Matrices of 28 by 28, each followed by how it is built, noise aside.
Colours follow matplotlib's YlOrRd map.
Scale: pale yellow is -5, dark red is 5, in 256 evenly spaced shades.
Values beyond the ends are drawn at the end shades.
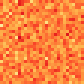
repeating rows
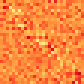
banded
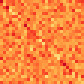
diagonal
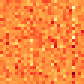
uneven columns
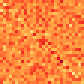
diagonal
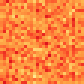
repeating rows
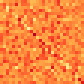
diagonal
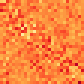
banded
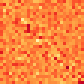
banded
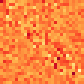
banded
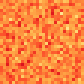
noise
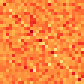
diagonal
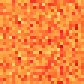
repeating rows
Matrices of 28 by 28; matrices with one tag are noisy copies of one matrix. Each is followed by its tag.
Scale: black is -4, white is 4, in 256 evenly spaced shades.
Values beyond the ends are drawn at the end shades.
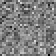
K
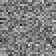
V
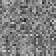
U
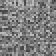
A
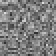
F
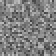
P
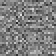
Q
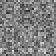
K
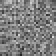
A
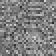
Q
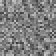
P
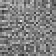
A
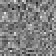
F
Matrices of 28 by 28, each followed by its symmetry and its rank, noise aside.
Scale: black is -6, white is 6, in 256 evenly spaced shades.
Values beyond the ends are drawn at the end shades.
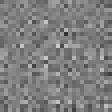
symmetric, rank four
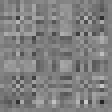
symmetric, rank two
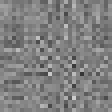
no symmetry, rank four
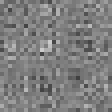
symmetric, rank four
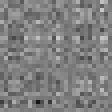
no symmetry, rank three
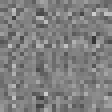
no symmetry, rank four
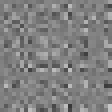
no symmetry, rank two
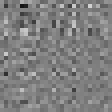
no symmetry, rank three
